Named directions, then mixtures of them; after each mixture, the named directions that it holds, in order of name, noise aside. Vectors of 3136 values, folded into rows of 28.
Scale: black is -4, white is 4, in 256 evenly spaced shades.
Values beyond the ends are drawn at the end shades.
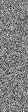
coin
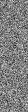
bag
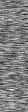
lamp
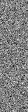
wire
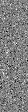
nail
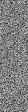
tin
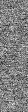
coin, lamp.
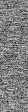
bag, coin, lamp.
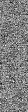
lamp, nail, tin.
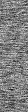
lamp, tin.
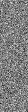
tin.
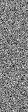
wire.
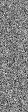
bag, nail.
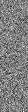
coin.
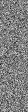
bag, coin, tin.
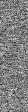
bag, coin, lamp.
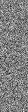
coin.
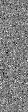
nail.
